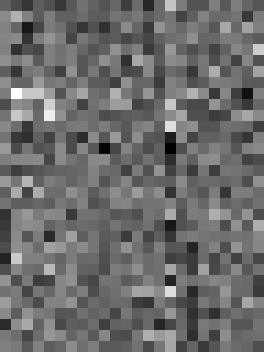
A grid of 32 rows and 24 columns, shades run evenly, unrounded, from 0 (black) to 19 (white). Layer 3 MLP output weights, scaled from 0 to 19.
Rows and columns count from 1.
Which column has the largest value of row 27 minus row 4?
16
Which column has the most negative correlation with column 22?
21
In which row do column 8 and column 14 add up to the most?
9
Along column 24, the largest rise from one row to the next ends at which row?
5
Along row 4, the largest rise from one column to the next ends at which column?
4
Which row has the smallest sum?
13
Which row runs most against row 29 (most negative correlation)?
22
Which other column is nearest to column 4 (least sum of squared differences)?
8
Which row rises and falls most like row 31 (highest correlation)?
27
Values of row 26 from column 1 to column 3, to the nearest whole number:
11 6 9
